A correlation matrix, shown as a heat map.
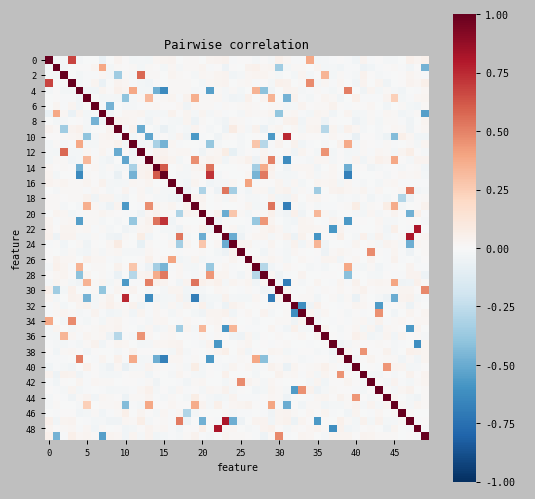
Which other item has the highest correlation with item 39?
4
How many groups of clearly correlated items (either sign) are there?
14
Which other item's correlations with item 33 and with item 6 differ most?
32
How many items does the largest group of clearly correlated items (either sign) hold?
8
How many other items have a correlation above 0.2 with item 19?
4
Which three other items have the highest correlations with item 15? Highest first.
21, 14, 28
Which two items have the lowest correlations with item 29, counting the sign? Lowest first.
31, 10
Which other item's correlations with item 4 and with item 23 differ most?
47
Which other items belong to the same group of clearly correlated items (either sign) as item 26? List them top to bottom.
16
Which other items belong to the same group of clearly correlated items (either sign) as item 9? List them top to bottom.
2, 12, 36
